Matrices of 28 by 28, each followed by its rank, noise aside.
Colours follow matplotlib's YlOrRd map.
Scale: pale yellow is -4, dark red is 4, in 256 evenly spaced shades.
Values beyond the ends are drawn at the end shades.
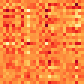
three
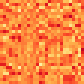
four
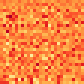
six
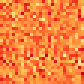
eight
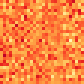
eight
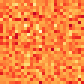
eight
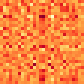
four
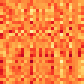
three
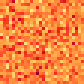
eight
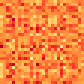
four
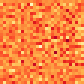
six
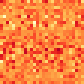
four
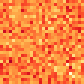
eight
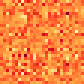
six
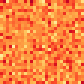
eight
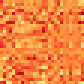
four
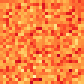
eight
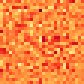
eight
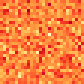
six
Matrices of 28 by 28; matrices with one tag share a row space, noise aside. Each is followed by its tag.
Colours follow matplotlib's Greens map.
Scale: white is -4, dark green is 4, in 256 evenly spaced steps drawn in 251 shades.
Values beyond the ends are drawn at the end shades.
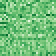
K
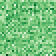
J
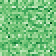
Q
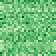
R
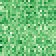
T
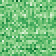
J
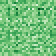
Q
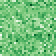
Q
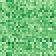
J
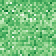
J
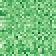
R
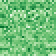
K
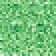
Q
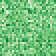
J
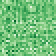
J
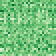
T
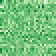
T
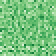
R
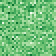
J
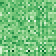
T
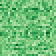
Q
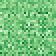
T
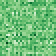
J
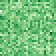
Q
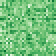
K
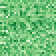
K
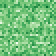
Q
